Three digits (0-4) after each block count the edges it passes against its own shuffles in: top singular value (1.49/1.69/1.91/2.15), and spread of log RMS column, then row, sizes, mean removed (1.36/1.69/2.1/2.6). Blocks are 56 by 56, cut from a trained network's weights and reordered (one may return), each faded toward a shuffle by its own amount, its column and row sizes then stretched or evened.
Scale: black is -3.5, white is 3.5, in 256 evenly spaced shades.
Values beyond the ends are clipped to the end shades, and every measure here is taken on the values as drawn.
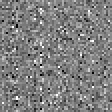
0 3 0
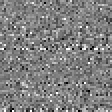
0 0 3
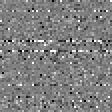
2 0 4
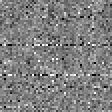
3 2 2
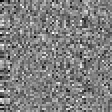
4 3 0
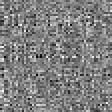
3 0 3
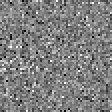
0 1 1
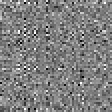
4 3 2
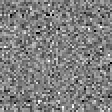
1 1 1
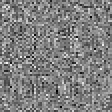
3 1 0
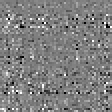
1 3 4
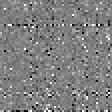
3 3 2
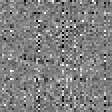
2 4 3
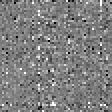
0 3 2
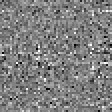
0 2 2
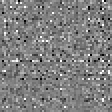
1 2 4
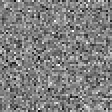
2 1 1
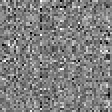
3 3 1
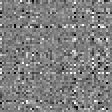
3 3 4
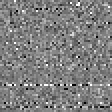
2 0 3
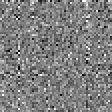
2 2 1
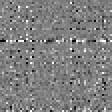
2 3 4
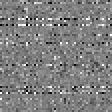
4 2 4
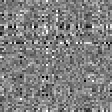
4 1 3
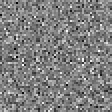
2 1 0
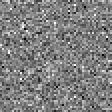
3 2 0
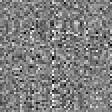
3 3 1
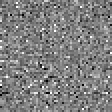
1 1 2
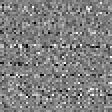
2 0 4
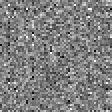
2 2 0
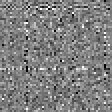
2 3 1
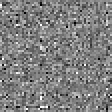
1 2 3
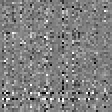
3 4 2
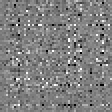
0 3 4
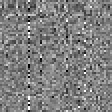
2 3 0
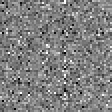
0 2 1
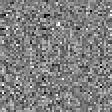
2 2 2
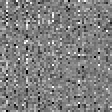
2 4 0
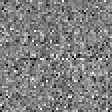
0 0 2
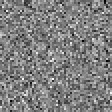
1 0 0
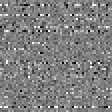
3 1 4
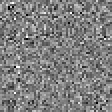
2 1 1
